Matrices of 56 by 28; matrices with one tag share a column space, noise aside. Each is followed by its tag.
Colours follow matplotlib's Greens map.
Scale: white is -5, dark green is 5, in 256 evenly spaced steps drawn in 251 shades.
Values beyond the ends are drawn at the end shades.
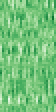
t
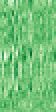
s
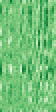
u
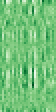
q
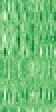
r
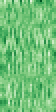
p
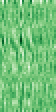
p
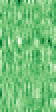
p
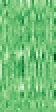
s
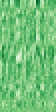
s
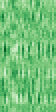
t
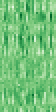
r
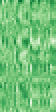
p
